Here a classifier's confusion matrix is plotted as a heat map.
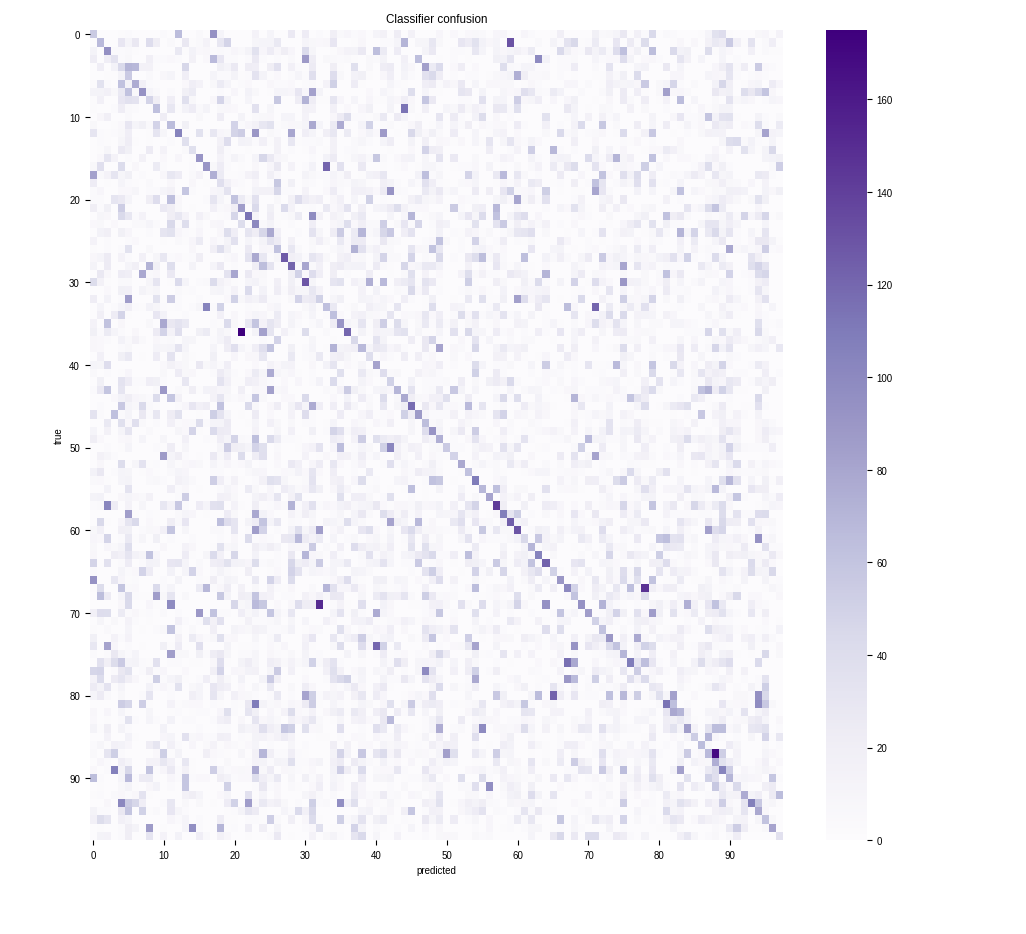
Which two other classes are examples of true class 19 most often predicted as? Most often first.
42, 71
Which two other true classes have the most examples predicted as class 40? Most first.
74, 70
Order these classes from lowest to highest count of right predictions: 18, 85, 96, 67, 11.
18, 85, 11, 96, 67
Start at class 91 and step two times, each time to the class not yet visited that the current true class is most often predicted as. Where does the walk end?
13
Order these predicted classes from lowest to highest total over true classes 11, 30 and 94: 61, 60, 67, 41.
67, 60, 61, 41
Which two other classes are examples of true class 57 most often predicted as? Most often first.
2, 28
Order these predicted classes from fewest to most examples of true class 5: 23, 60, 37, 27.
27, 37, 23, 60
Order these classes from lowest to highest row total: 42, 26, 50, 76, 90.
42, 26, 50, 90, 76
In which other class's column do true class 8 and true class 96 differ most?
14
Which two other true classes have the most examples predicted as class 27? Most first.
84, 21
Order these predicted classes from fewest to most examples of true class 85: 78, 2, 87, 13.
78, 2, 13, 87
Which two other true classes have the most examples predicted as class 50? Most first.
87, 44
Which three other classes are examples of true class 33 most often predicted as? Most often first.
71, 16, 67
